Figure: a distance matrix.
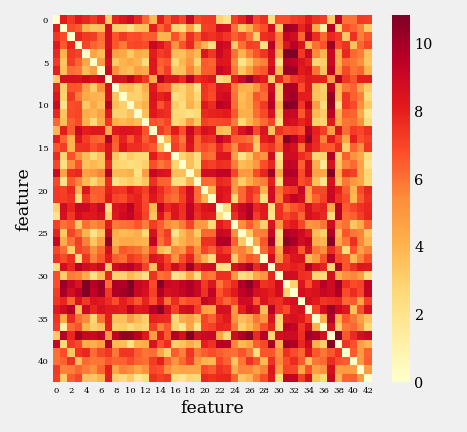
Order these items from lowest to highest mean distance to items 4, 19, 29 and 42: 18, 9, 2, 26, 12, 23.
12, 9, 18, 26, 23, 2
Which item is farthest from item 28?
37
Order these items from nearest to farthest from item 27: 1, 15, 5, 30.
15, 30, 5, 1
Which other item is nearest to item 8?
19
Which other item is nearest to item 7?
22
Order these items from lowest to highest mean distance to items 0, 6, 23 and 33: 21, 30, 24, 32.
30, 24, 21, 32
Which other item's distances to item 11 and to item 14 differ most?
18
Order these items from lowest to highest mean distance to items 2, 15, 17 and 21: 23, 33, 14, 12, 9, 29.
14, 12, 9, 33, 23, 29
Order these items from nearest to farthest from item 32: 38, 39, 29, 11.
39, 29, 11, 38
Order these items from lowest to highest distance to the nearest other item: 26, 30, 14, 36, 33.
36, 30, 26, 14, 33
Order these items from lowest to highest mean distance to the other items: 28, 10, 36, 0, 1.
36, 1, 10, 28, 0
